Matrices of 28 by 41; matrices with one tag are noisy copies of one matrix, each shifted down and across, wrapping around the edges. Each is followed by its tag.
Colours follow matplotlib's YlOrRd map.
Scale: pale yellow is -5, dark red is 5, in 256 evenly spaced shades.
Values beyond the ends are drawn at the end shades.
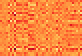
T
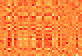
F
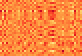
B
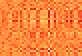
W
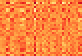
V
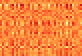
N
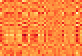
F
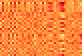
B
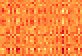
N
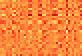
V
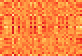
W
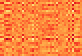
T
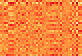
T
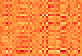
T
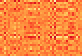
T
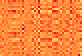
T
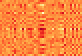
B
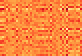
T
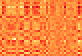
F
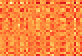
V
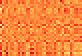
W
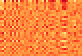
B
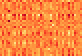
N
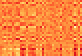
F
